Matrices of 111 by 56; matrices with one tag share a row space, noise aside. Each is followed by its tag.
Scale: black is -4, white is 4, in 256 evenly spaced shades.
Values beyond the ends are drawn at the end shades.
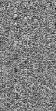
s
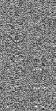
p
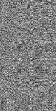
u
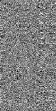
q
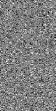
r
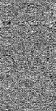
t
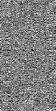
t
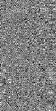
q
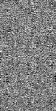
t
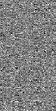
p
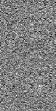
r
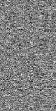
u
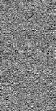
t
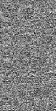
t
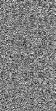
r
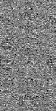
t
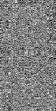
t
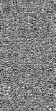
t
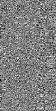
q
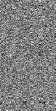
r
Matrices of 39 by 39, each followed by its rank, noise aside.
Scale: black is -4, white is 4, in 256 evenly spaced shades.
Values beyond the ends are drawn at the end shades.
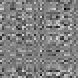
three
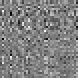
three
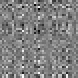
three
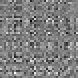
four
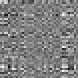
three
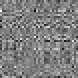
four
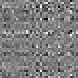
three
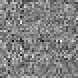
six
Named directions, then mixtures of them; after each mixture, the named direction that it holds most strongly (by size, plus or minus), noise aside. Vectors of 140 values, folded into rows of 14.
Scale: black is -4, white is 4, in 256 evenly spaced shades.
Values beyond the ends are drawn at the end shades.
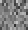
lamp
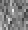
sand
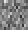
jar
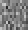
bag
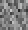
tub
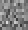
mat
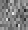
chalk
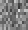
tub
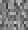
lamp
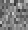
mat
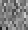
lamp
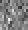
sand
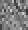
tub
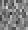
jar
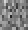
jar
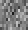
chalk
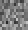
mat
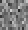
tub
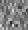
sand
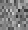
chalk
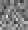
mat
